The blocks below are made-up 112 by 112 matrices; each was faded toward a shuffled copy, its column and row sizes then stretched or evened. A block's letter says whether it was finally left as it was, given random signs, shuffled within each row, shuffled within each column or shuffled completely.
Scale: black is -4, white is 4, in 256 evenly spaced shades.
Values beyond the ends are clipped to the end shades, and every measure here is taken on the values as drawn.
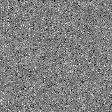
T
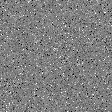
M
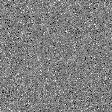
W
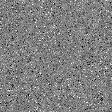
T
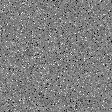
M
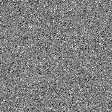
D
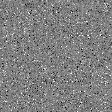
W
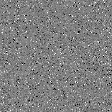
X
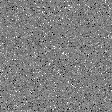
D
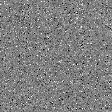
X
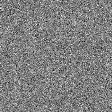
T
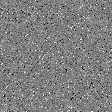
D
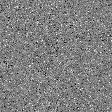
M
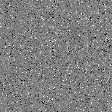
W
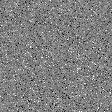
M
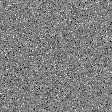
M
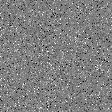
T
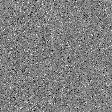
T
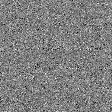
D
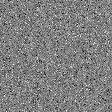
T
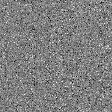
T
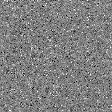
X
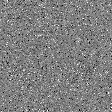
D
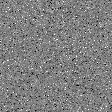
M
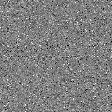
X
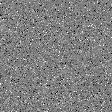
D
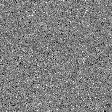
D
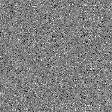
X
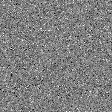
D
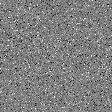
D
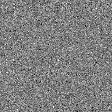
W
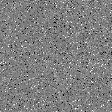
X
